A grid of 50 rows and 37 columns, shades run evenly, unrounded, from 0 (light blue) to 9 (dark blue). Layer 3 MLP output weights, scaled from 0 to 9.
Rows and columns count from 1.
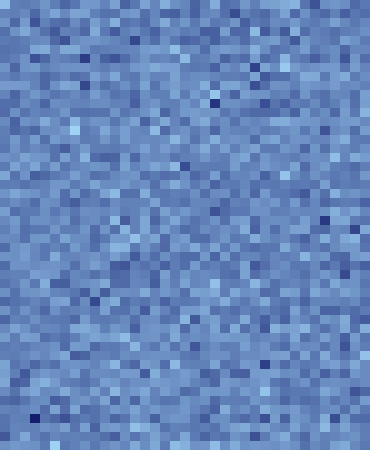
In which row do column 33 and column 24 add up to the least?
48
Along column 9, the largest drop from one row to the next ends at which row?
8
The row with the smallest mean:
50
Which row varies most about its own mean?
47
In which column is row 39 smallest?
14
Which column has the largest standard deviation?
22
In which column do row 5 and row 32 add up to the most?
7
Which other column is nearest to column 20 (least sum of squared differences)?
32
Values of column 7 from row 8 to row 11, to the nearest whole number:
3 4 2 4
